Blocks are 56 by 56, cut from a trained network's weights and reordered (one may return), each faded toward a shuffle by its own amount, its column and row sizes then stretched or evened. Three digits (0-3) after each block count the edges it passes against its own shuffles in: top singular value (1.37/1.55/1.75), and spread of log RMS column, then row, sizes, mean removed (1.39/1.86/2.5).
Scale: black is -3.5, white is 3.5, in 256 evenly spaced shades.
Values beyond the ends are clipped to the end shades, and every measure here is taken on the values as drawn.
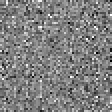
0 2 1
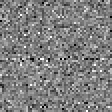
0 0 1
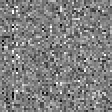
0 2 1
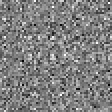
2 2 1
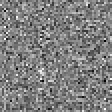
1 1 0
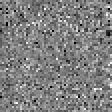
0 1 2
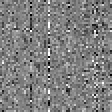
3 3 0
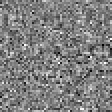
1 1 1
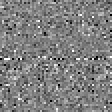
1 1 2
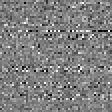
2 0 3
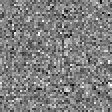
1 1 0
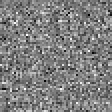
1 0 2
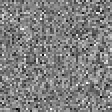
1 1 1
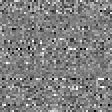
2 0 3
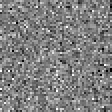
1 1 1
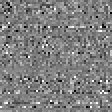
0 0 3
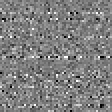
2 1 3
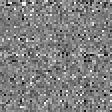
0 1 3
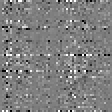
2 3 3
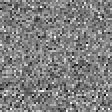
1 0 1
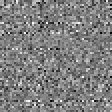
1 0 3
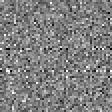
2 0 1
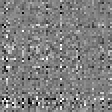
2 3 3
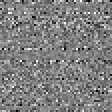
0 0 3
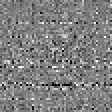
2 2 3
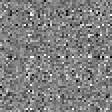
2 2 2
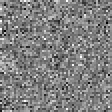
0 2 0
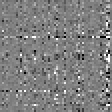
3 3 2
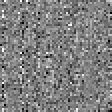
1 3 0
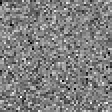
0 0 0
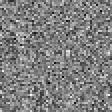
1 0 0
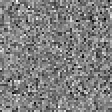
1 1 0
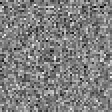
2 0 0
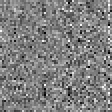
2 2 1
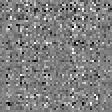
0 3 3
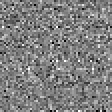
2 0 2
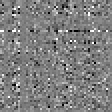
2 3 2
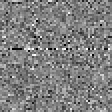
3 1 2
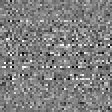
3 1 3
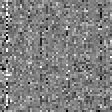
2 3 0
